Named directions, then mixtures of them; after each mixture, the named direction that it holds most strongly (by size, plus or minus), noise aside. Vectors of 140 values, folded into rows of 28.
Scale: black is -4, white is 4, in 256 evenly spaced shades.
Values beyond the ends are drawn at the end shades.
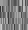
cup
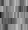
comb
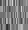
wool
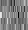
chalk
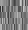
cup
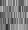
wool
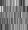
cup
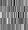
chalk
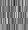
cup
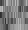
comb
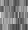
comb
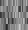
comb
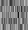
chalk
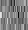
chalk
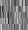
cup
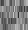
comb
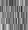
wool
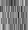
chalk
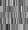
wool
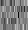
chalk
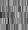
cup
